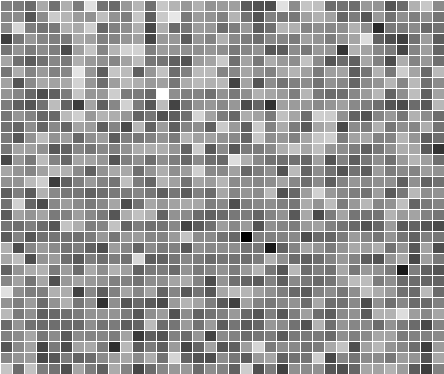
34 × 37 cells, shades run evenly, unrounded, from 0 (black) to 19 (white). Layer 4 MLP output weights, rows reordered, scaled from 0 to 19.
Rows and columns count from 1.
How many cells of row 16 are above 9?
28
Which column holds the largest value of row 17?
4
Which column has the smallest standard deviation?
25
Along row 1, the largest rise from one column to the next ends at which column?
24
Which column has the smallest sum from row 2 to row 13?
13
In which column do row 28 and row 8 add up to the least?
20
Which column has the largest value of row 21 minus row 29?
6
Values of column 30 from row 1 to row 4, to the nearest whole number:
8 9 13 12
